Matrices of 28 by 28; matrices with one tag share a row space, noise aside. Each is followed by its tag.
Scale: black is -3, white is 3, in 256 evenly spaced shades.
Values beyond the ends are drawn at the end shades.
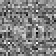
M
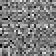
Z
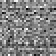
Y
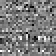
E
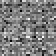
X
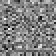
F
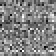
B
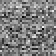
X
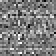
Z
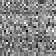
M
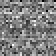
X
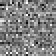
E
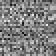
B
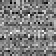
B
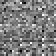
X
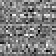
E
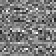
M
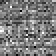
E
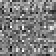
B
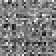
F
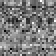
X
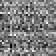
B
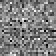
B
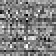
E
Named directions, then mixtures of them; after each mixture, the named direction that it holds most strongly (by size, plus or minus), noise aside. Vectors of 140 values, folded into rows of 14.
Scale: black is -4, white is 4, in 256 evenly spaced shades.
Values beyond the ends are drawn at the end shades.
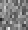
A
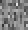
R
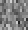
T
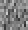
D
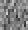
D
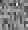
R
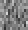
D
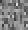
R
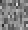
R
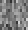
T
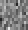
A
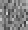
D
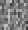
D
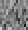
D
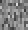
R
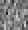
D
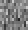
D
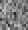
A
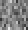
T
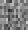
D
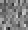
A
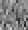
T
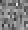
R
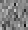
D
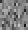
R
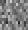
T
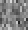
T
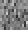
D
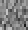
D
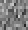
D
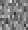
R
